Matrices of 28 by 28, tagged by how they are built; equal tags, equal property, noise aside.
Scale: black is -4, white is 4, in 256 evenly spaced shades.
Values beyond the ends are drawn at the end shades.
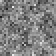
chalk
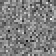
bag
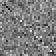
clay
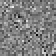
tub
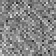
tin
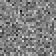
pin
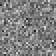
bag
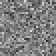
bag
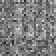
pin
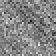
tin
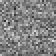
bag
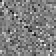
clay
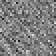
tin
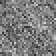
tin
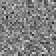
bag
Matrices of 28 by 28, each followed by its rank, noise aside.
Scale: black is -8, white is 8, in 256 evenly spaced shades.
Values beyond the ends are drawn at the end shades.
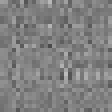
three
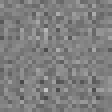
four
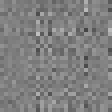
two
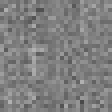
five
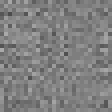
five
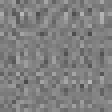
three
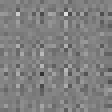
two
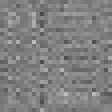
three
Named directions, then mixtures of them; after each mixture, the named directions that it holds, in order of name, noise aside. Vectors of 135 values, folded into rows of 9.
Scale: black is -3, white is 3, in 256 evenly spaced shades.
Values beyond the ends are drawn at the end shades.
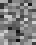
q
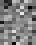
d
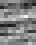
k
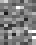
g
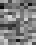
k, q.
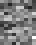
d, g, k.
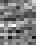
g, k.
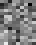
d, q.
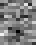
k, q.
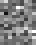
g.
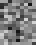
q.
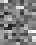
g, q.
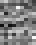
g, k.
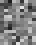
d, g, q.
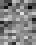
d, k.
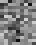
q.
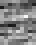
k.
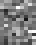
g, k, q.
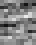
k.
